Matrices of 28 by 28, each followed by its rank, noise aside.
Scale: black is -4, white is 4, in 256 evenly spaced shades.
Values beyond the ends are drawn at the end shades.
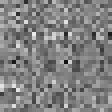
five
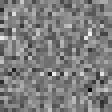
seven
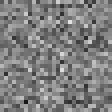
seven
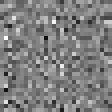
seven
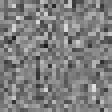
seven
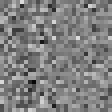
eight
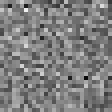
seven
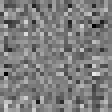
five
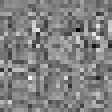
five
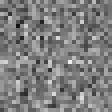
eight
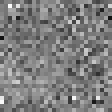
seven
